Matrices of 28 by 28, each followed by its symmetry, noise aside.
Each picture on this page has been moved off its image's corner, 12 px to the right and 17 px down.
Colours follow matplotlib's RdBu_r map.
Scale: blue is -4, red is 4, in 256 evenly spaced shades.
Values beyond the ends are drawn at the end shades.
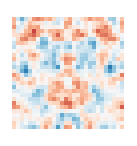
mirrored left to right.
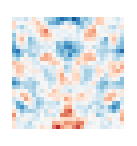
mirrored left to right.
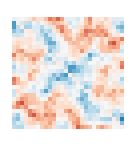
same after a half turn.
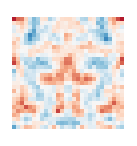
mirrored left to right.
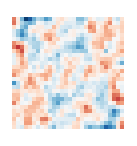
same after a half turn.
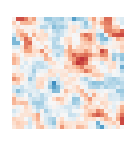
symmetric across the other diagonal.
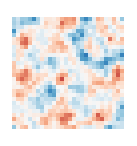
symmetric across the other diagonal.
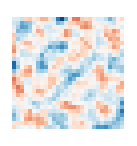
symmetric.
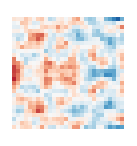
mirrored top to bottom.
